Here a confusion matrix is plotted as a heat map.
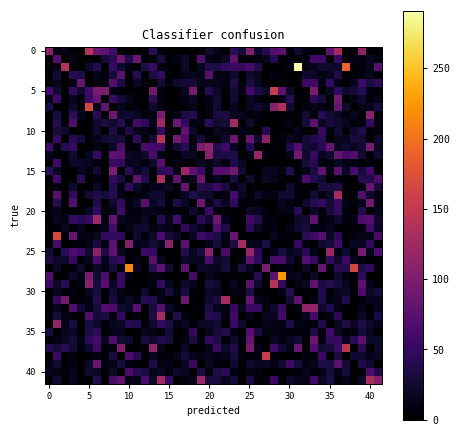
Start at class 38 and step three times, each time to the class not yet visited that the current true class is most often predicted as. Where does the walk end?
17
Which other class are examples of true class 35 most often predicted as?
25
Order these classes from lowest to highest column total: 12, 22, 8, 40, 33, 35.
12, 22, 35, 40, 33, 8
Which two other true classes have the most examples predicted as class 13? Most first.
37, 5
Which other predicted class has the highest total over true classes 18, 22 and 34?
1
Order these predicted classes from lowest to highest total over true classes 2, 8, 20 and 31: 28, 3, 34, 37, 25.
28, 3, 34, 25, 37
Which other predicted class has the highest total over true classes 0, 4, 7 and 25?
5
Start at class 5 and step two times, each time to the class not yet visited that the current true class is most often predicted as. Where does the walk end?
29
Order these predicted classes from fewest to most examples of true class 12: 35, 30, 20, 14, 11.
11, 30, 14, 35, 20
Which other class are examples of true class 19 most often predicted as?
40
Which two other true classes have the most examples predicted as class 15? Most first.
24, 41
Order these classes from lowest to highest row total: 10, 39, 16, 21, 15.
10, 39, 16, 21, 15
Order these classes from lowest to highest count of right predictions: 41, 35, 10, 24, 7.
10, 35, 7, 41, 24
